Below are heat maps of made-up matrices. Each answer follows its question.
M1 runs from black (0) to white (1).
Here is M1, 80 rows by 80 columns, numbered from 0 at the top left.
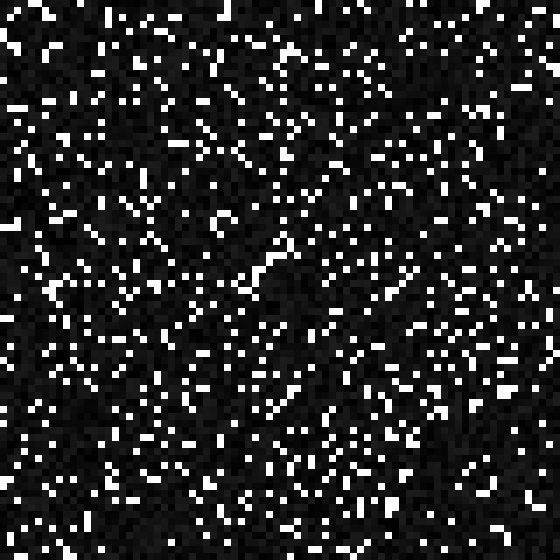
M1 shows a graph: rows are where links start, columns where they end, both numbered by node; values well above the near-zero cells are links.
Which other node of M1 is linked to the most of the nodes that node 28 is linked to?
node 34
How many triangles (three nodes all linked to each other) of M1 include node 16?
7
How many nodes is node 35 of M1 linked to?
6
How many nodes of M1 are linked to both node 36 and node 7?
6
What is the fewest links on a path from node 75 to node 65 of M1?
3
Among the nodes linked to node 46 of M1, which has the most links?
node 40
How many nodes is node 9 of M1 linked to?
10
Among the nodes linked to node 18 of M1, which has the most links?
node 71
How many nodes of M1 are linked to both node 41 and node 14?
6
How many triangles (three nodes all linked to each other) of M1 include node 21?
6
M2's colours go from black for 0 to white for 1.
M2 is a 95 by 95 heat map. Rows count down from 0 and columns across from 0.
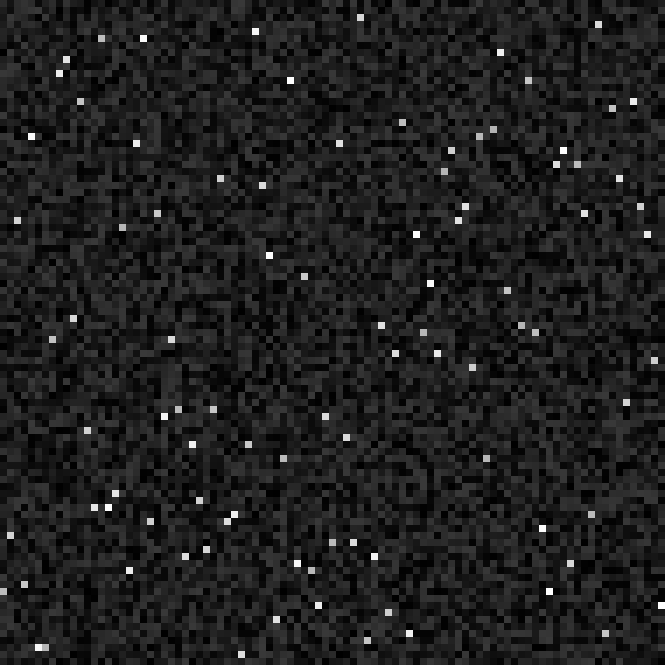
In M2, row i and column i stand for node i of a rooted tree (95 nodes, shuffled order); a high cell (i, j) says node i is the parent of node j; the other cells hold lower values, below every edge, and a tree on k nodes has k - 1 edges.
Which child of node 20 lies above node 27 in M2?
48
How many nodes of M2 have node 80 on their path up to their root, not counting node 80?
6
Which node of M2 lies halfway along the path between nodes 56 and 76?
77
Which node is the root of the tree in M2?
73
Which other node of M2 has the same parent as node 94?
45
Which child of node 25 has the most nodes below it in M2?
31
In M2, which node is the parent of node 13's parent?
41
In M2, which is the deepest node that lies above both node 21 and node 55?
33
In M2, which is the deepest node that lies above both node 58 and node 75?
14
